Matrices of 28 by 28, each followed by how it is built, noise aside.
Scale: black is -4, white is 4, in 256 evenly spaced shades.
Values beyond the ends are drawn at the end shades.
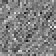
Hankel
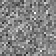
Hankel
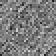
Hankel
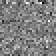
uneven rows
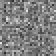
blocks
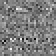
uneven rows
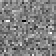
uneven rows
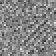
Hankel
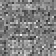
blocks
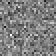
blocks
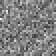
Hankel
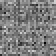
blocks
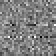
uneven rows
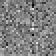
uneven columns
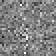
uneven columns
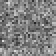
blocks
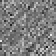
Hankel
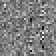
uneven columns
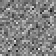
Hankel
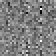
uneven columns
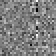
uneven columns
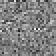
uneven rows
